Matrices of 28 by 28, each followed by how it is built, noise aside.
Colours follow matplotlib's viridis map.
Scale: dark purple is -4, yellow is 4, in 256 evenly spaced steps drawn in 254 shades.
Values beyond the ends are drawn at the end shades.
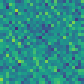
Toeplitz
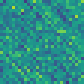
Toeplitz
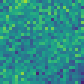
smooth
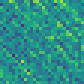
Toeplitz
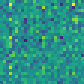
low rank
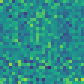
low rank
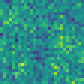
smooth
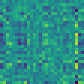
low rank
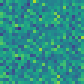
repeating rows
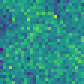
smooth
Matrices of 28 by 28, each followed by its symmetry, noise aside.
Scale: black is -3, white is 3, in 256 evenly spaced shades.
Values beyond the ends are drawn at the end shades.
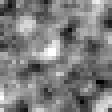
symmetric.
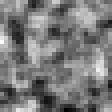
no symmetry.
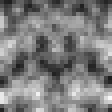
mirrored left to right.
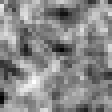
no symmetry.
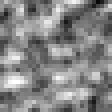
no symmetry.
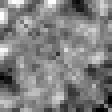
symmetric.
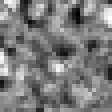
no symmetry.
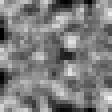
mirrored top to bottom.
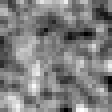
antisymmetric.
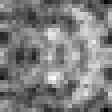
mirrored top to bottom.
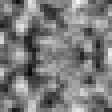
mirrored top to bottom.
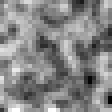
no symmetry.
